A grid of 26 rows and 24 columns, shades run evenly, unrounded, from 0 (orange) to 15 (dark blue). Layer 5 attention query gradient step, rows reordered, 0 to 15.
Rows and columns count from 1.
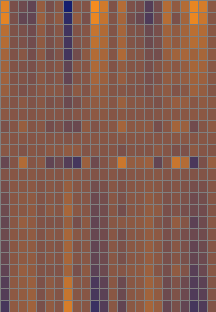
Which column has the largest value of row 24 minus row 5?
11
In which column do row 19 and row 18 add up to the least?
8
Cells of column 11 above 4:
22
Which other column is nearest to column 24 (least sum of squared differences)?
10
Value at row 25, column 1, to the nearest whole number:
11
